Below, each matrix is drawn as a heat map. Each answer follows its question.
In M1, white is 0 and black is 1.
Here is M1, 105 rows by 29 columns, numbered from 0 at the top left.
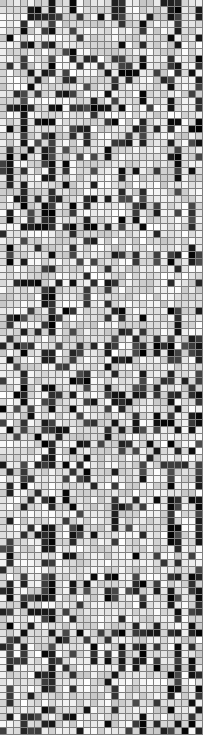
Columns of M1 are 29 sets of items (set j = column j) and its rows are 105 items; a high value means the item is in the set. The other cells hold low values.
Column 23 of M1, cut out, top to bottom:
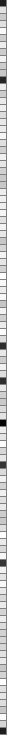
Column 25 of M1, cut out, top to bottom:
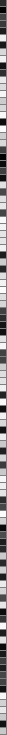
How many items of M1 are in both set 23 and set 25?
3
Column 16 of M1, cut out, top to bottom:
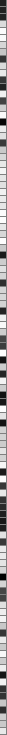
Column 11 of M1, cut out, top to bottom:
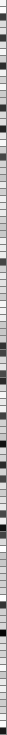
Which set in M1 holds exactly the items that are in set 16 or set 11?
24
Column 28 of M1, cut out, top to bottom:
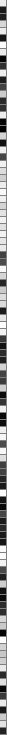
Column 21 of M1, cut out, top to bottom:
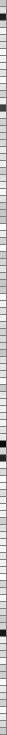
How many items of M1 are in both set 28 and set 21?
4
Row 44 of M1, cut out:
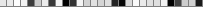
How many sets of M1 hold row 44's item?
9
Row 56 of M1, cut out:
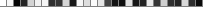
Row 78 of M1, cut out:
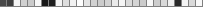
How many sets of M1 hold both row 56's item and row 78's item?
2
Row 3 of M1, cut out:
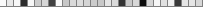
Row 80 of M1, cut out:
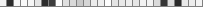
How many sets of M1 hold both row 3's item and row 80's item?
2
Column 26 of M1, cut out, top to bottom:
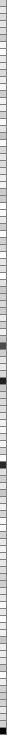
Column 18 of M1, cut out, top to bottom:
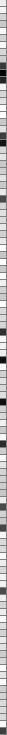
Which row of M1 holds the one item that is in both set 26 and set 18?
104
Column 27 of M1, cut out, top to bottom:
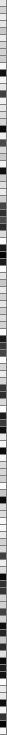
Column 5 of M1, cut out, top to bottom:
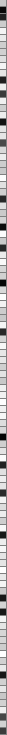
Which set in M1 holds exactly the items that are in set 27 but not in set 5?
19
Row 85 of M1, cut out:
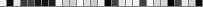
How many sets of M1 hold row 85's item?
12
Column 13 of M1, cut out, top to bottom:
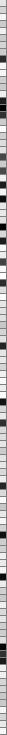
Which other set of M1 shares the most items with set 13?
3
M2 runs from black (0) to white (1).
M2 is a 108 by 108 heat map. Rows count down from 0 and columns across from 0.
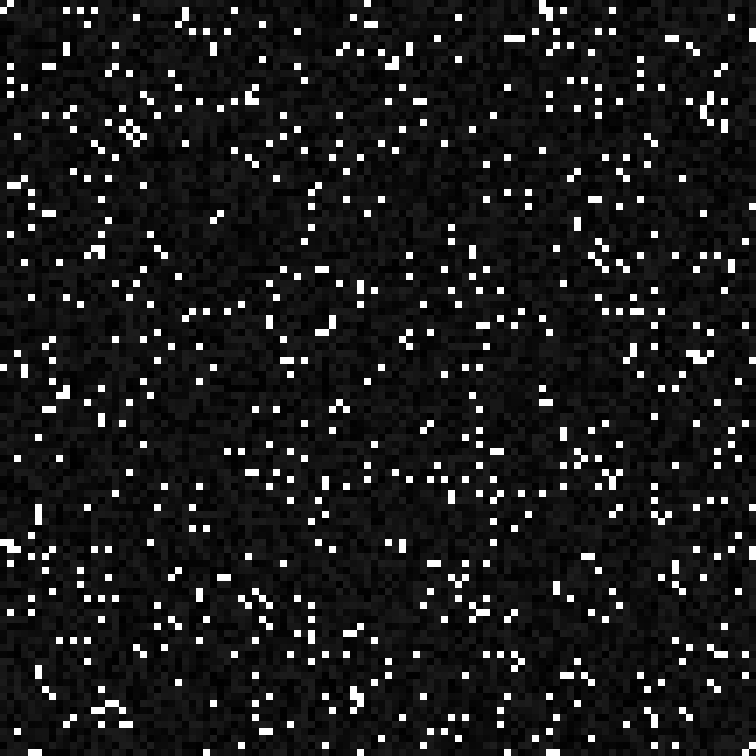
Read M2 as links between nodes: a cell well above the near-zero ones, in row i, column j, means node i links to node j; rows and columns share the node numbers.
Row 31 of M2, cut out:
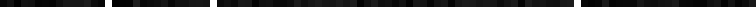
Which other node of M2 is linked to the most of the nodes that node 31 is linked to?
node 100
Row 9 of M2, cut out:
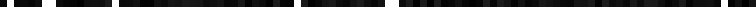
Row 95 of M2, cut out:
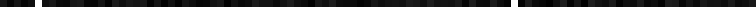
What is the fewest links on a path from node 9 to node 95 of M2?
4
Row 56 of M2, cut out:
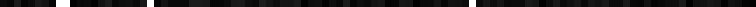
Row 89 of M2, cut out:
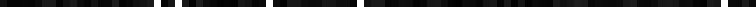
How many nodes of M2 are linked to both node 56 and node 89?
0
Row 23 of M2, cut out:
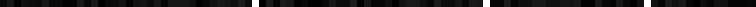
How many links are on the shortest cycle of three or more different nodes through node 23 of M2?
5
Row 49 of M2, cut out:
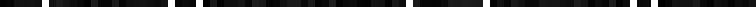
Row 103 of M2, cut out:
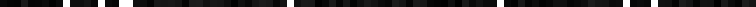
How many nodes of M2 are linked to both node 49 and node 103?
1
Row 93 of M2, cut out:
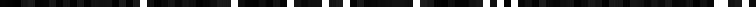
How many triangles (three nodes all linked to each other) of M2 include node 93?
7
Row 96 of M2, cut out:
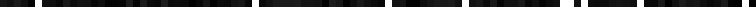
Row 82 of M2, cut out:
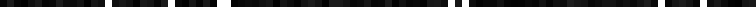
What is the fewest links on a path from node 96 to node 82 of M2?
2
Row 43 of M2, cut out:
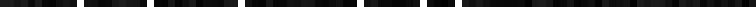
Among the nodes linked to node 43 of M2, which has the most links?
node 51
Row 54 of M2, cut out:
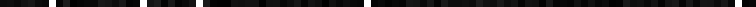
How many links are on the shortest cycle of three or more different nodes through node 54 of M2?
4
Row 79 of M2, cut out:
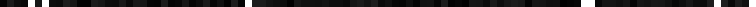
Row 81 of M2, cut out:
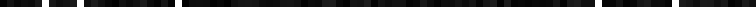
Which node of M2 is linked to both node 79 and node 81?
node 6
